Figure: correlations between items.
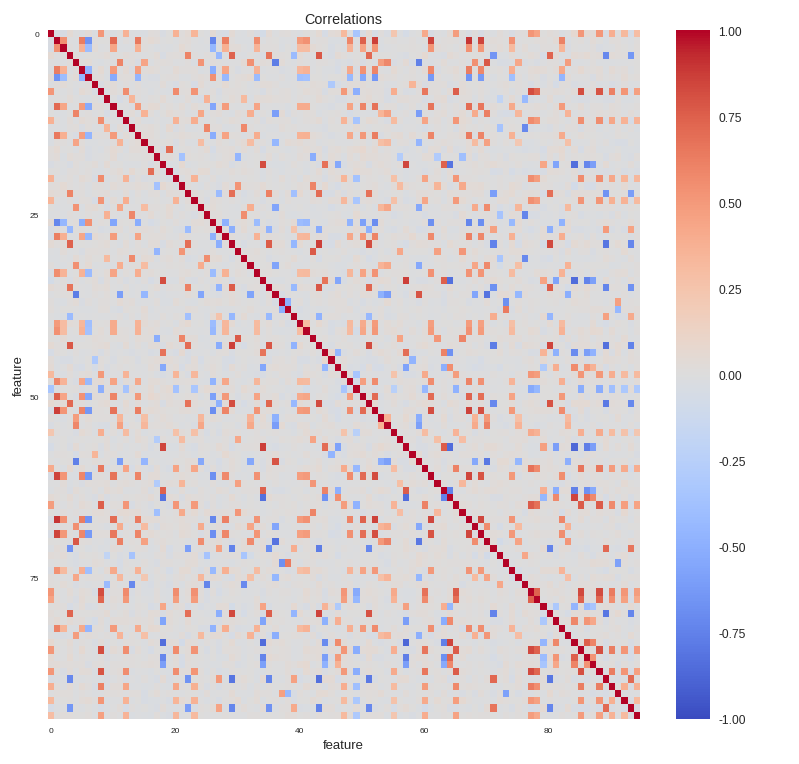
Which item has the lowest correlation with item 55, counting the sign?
49
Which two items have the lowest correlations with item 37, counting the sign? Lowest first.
73, 38
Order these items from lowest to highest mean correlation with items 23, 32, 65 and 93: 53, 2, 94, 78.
2, 53, 94, 78
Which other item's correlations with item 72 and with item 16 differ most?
19
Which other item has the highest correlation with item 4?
70
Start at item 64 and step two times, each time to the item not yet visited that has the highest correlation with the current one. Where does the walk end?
86
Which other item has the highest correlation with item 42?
30
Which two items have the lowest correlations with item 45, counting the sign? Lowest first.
58, 7
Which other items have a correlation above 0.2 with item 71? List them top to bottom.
27, 39, 89, 93
